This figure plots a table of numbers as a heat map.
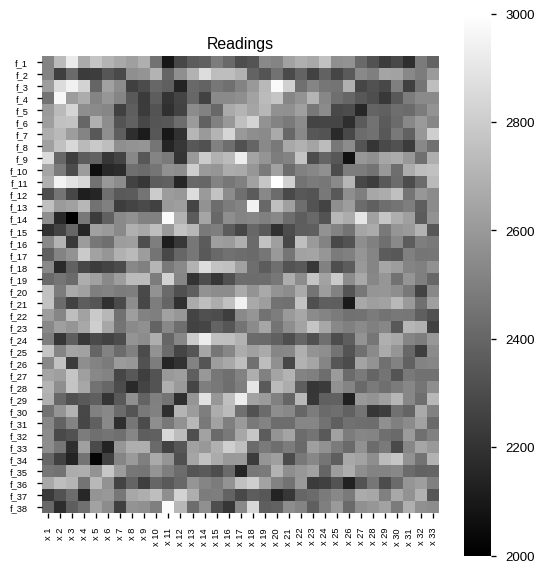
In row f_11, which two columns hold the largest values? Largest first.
x 20, x 2
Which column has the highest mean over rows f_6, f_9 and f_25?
x 17
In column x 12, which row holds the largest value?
f_37
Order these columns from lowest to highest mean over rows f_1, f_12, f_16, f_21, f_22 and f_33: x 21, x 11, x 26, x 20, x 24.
x 11, x 26, x 21, x 20, x 24
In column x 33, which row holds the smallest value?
f_23
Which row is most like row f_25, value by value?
f_20
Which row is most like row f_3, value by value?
f_11
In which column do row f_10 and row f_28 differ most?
x 13
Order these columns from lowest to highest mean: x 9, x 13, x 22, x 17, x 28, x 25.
x 9, x 25, x 28, x 13, x 22, x 17
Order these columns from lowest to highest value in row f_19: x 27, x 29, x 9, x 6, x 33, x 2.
x 33, x 2, x 6, x 29, x 27, x 9
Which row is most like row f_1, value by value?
f_8
